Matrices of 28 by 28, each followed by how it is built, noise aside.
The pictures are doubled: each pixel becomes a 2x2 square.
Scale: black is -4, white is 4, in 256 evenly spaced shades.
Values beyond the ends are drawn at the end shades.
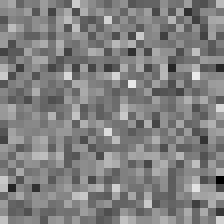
repeating rows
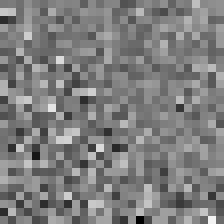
lower triangular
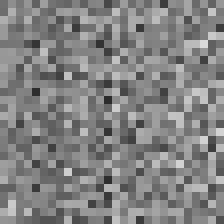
repeating rows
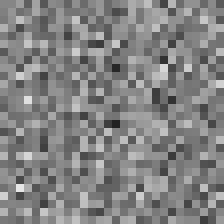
repeating rows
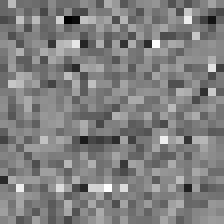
uneven rows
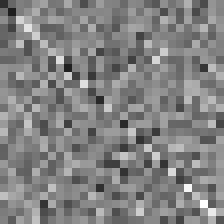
diagonal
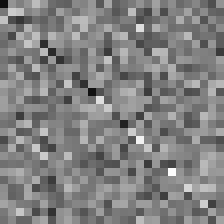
diagonal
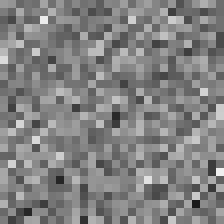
Hankel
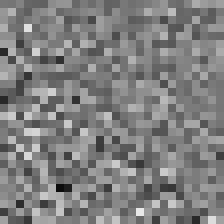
lower triangular
